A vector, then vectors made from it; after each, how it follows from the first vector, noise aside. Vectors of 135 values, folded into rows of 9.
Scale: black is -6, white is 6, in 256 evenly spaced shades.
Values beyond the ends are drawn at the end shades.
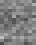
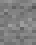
reversed, negated, shrunk.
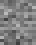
wrapped around.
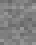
reversed, shrunk.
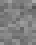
reversed, negated, shrunk.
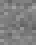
reversed, shrunk.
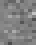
wrapped around, partly zeroed.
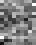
scaled up.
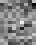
wrapped around, scaled up.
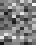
scaled up.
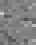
wrapped around, partly zeroed.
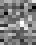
reversed, negated, scaled up.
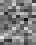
scaled up.
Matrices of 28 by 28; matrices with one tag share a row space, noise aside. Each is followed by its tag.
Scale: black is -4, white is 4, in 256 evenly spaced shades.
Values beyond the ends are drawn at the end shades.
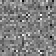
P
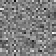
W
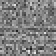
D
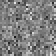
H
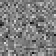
W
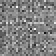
D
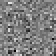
H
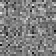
W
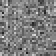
W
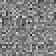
D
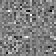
H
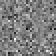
H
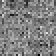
P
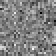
W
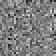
H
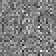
P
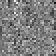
H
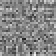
D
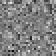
H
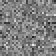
W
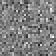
P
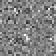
H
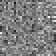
W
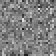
P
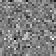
H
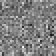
P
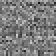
D
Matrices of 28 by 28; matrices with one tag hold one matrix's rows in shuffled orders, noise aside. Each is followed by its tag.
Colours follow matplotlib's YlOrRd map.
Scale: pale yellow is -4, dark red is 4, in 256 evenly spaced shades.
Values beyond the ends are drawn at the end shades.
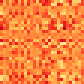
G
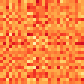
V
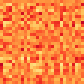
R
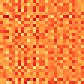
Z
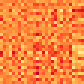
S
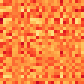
R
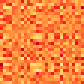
R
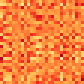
R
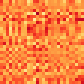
V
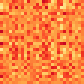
G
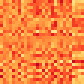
S
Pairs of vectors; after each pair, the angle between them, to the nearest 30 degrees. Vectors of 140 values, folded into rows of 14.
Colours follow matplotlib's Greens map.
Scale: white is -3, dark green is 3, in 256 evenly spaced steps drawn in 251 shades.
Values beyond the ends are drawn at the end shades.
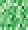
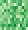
30 degrees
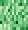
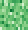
90 degrees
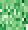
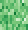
150 degrees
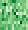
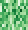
60 degrees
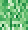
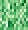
90 degrees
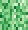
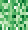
150 degrees
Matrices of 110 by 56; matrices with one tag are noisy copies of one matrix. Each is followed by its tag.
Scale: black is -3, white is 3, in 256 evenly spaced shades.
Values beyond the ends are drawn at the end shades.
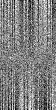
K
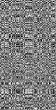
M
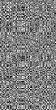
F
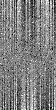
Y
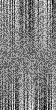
K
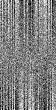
K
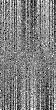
Y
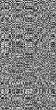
M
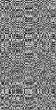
M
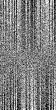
Y
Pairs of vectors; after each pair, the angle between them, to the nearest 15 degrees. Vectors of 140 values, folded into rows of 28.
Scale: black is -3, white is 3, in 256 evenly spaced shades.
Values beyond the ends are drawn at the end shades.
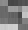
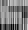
135 degrees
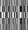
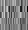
45 degrees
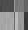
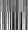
90 degrees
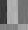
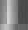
75 degrees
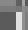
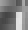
15 degrees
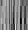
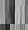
75 degrees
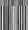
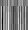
165 degrees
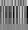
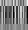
15 degrees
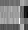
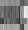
165 degrees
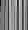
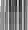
165 degrees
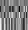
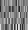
45 degrees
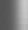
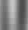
120 degrees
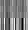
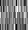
75 degrees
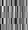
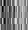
150 degrees
